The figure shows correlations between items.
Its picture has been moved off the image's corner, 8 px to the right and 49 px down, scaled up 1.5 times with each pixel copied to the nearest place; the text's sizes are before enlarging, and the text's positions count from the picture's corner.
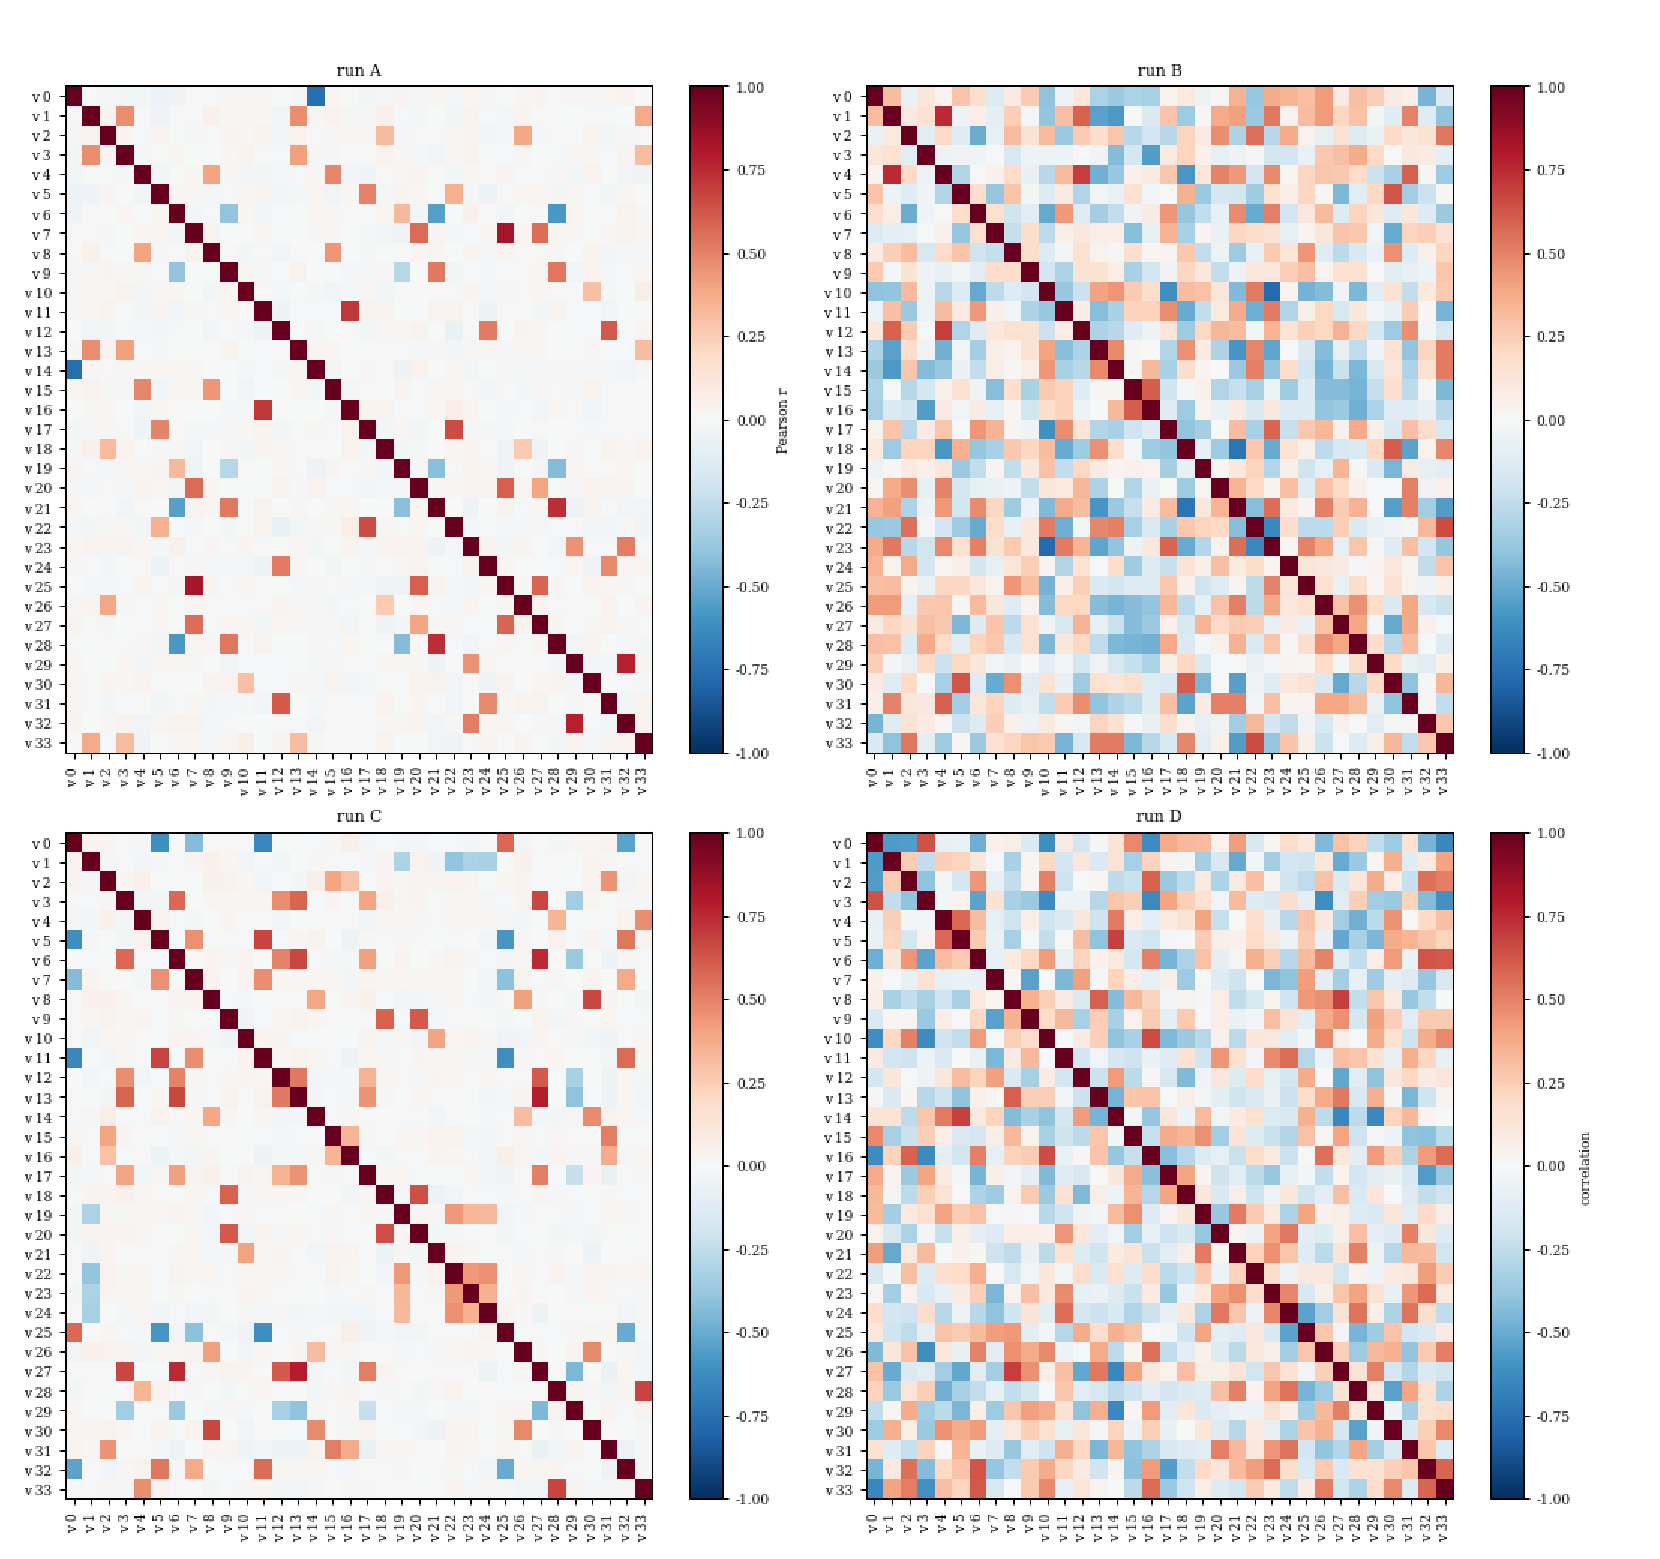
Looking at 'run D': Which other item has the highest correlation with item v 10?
v 16
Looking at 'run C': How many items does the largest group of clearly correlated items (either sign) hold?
7
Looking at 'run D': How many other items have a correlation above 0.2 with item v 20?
5
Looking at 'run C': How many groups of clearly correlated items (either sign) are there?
8
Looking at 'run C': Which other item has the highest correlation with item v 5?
v 11
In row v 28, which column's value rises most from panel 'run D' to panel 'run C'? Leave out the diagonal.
v 33
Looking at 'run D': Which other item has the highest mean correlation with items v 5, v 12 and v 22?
v 14
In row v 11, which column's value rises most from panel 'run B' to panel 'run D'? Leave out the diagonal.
v 24
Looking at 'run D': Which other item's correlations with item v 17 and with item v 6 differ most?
v 32
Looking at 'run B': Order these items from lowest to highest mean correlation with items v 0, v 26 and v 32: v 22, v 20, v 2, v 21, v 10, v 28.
v 10, v 22, v 2, v 20, v 21, v 28
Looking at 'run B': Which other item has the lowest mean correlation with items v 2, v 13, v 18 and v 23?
v 21
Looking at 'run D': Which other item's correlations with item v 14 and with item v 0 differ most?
v 27
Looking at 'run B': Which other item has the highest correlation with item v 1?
v 4
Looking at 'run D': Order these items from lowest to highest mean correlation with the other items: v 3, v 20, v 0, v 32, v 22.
v 3, v 0, v 20, v 22, v 32
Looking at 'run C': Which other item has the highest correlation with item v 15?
v 31
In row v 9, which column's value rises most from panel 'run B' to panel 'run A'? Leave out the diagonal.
v 21
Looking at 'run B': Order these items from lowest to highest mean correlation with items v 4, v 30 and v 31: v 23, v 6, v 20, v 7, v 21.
v 7, v 6, v 21, v 23, v 20
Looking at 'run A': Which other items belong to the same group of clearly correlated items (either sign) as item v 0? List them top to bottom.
v 14
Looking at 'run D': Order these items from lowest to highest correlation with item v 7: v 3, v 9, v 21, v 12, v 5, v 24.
v 9, v 24, v 21, v 5, v 3, v 12
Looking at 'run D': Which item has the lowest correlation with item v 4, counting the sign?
v 28
